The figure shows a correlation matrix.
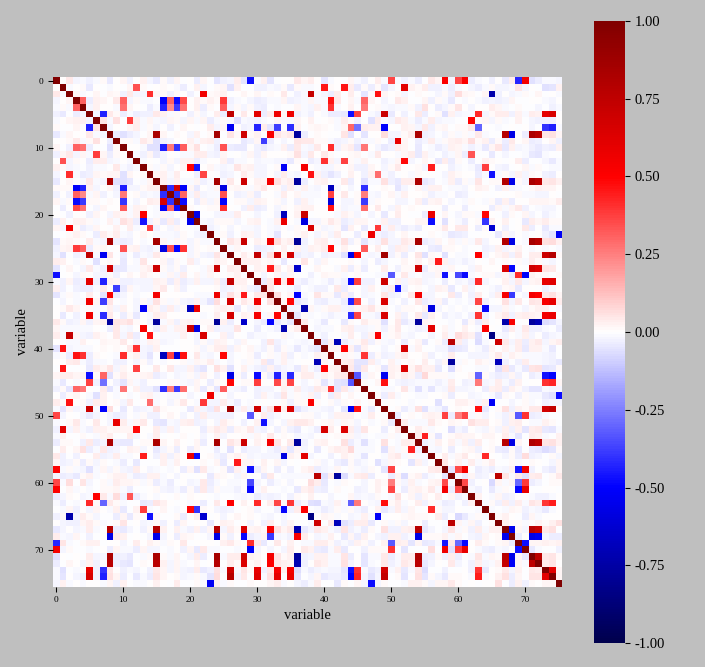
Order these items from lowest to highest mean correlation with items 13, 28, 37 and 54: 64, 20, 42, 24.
42, 64, 20, 24
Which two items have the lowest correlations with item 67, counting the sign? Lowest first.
36, 68
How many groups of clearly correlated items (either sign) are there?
13
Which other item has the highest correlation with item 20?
37
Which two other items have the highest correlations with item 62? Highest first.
6, 11
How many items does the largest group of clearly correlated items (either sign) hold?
12
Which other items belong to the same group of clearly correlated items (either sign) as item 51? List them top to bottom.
9, 31
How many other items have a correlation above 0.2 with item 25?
7
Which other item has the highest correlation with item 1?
52
